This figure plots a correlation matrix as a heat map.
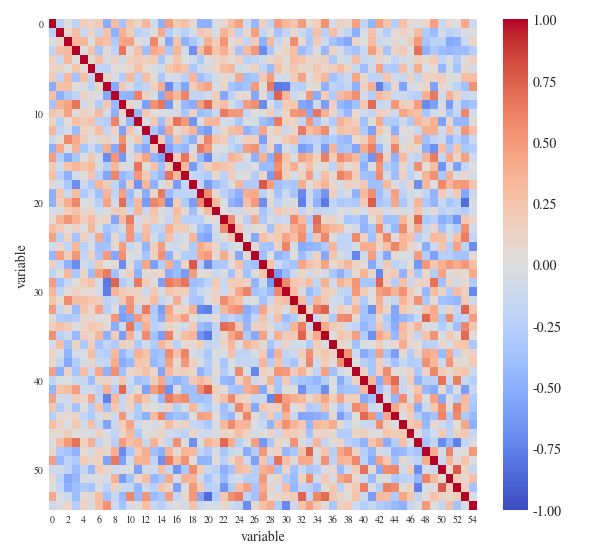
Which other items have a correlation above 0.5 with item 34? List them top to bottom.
10, 22, 23, 32, 53
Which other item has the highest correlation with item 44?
40
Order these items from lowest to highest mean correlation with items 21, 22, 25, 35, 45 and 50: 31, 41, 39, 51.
51, 41, 39, 31
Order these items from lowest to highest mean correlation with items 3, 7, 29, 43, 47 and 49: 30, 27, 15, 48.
27, 48, 15, 30
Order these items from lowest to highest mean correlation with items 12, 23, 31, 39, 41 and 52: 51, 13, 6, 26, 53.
26, 51, 13, 6, 53
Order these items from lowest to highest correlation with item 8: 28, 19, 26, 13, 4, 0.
26, 28, 19, 13, 4, 0
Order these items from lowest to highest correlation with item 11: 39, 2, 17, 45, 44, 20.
44, 45, 2, 39, 20, 17
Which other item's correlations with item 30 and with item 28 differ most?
7
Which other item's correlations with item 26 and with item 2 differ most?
39
